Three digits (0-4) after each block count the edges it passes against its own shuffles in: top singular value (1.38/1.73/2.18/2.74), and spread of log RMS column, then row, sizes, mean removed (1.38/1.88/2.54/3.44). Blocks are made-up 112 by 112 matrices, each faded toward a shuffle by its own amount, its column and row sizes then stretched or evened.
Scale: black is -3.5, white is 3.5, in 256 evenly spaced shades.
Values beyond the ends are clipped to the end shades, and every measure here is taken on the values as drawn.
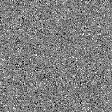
2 1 1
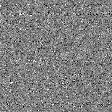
1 0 2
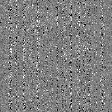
2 4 0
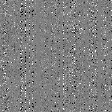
1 4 1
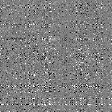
3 3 3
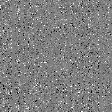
1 3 1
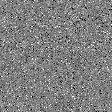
0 0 1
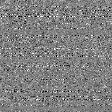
0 1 4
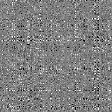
3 3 3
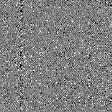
2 3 2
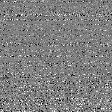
0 0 4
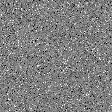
1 0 0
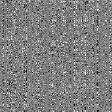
3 4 2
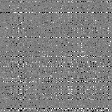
4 3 4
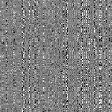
4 4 0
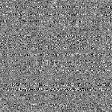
3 1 4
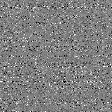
2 0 3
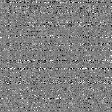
3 2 4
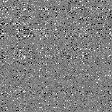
2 2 3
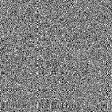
3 2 1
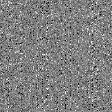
2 3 0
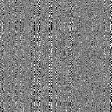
4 4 0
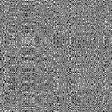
4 3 1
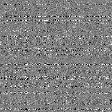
3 2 4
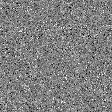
0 0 1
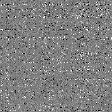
0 3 3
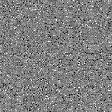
3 0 1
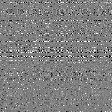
4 1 4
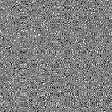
4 0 1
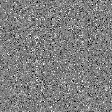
2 2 1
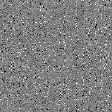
0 3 1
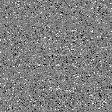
1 1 1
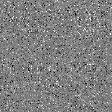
1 2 1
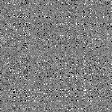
2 3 3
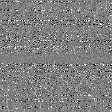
1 2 4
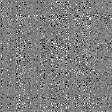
1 4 3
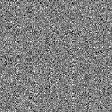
3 2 1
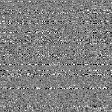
3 1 4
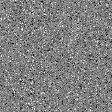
0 2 0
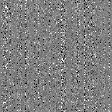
2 4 0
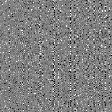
4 3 0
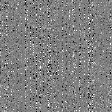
0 4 0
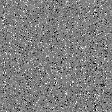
0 2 0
